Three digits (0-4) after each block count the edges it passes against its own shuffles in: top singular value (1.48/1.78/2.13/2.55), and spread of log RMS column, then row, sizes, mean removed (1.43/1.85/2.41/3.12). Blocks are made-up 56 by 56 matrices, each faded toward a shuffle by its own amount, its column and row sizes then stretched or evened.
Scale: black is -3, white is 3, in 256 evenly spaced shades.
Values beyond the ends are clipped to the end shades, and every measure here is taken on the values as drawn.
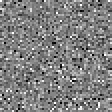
2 0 1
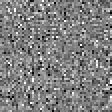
1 2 0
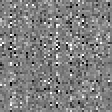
0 3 2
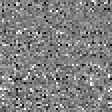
1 1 3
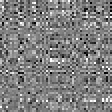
4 3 3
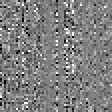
0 4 0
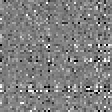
3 2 3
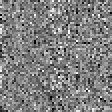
1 2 0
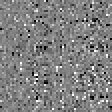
2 2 1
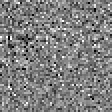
0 1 1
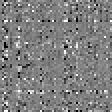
2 3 3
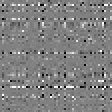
4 2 4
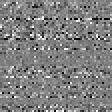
2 0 4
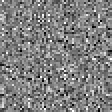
2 2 1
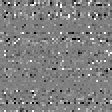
1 1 4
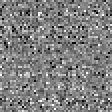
2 0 2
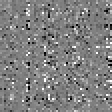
0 3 2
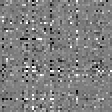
2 3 3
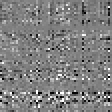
3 3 4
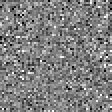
0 1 0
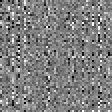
2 4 2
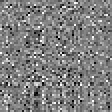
3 2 1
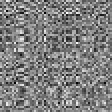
4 3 2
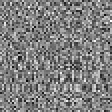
3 0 1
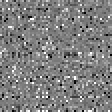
2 0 2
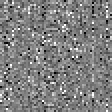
1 2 0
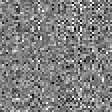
3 3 1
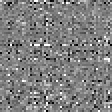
1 2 3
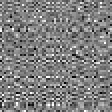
4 1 3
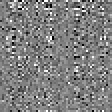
3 3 2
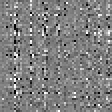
2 4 2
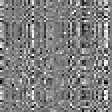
4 4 0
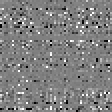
1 2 4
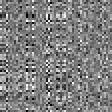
4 4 1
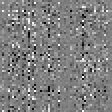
0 4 2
